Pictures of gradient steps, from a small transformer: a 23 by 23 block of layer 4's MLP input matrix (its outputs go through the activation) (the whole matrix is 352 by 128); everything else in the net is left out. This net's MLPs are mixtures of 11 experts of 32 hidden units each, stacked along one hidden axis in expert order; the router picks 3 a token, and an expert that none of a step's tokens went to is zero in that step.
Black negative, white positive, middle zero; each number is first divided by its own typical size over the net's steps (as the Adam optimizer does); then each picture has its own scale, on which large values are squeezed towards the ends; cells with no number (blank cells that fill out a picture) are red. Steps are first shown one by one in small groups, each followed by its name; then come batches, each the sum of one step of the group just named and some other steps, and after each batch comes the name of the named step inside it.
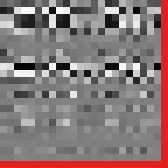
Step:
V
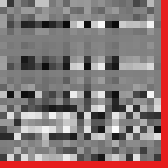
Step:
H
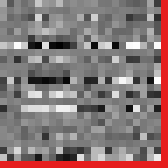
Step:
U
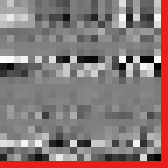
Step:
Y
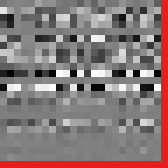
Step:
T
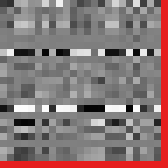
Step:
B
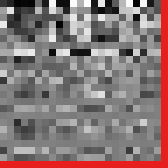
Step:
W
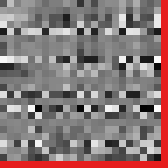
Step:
Y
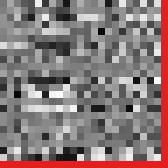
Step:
U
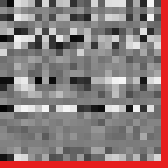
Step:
U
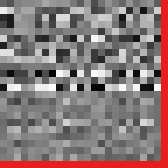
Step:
T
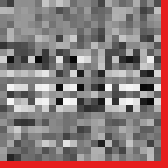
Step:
B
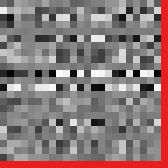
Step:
T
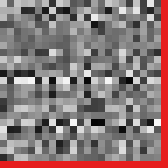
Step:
Y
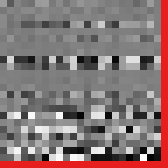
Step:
H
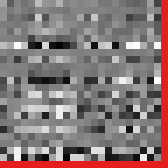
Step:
U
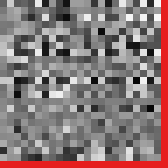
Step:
Y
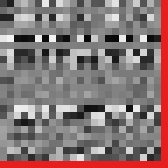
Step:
B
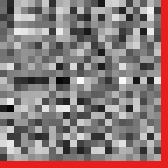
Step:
U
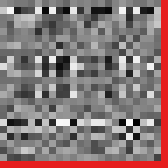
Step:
H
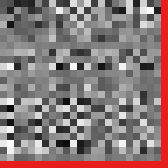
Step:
W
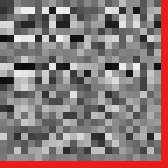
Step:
V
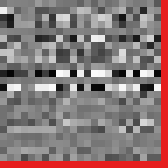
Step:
T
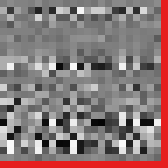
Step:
Y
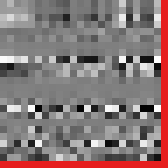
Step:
Y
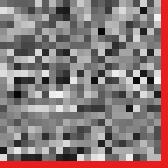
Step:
U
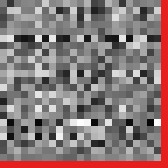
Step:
U
